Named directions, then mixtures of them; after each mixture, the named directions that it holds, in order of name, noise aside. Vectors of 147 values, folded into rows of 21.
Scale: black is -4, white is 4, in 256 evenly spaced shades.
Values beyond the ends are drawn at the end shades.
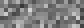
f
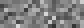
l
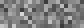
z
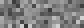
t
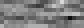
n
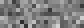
t.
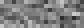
n, t, z.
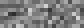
f, l, t.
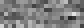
f, n, t.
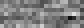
f, n.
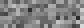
f.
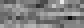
n.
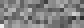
f, n, z.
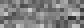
f, n.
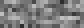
n, t.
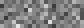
f, l, z.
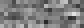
f, n, t.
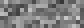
f, n.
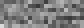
l, n, z.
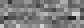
f, l, n.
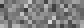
l, z.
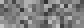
t, z.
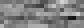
n.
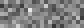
f, l, z.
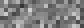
f.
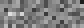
l, t, z.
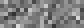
f, l.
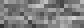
n, z.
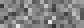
f, l, z.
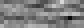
n.
